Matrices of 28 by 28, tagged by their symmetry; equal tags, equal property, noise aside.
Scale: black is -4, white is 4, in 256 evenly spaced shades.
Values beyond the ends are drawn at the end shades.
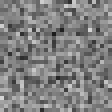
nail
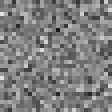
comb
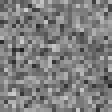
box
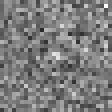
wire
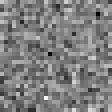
wire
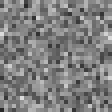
box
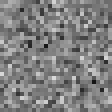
wire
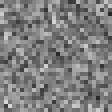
wire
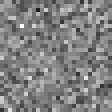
wire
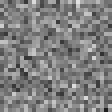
comb
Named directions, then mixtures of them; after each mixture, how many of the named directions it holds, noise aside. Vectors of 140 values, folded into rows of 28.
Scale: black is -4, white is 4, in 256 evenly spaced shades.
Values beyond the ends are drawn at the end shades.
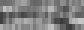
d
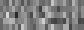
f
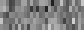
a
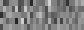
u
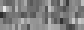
three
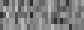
three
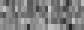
four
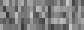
three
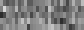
four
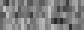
three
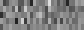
one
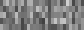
three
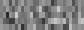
one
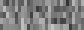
three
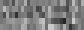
three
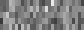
two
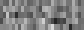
two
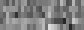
three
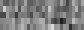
four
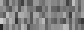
four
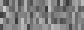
three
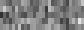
four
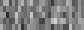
two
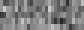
four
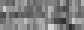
three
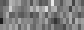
two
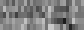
three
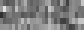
three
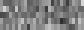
three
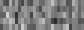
two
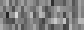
one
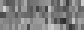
four
